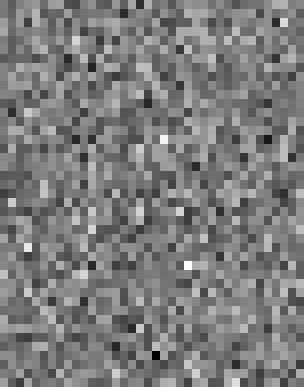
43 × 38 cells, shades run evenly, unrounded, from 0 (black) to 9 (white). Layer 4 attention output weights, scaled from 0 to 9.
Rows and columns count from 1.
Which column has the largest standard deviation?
24
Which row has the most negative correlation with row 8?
26
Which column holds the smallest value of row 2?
16
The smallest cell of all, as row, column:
40, 20
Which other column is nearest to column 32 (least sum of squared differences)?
7
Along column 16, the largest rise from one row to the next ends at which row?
3
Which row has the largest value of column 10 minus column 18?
5
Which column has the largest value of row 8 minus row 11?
19
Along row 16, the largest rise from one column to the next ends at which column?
21
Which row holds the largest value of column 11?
31
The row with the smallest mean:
38
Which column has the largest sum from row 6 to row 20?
18
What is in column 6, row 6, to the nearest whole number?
6
